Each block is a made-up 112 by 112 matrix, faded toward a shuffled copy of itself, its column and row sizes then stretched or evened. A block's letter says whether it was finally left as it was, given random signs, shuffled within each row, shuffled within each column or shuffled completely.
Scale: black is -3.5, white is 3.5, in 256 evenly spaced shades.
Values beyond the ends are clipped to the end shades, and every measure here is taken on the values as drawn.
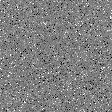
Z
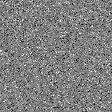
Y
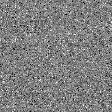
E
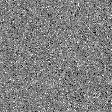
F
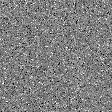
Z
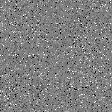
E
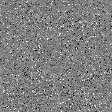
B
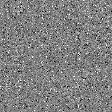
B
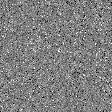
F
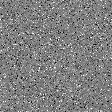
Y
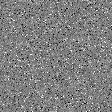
Y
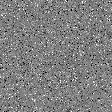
Y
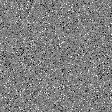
F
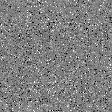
E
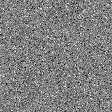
Z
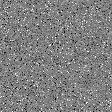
Z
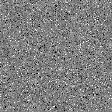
E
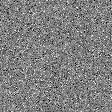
Z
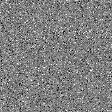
B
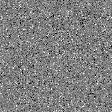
E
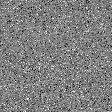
Y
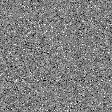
Y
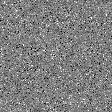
Y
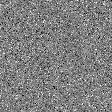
Z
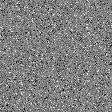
Z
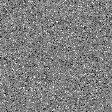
F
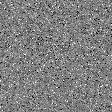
Z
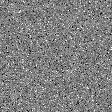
Z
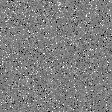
F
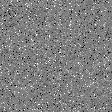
F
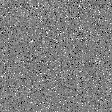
B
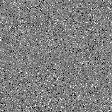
E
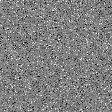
Y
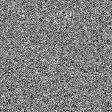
E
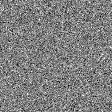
Y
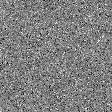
Z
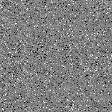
E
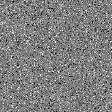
B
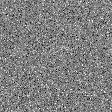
Z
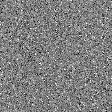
F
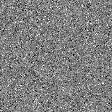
F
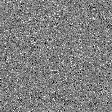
F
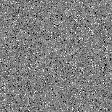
F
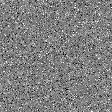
Z
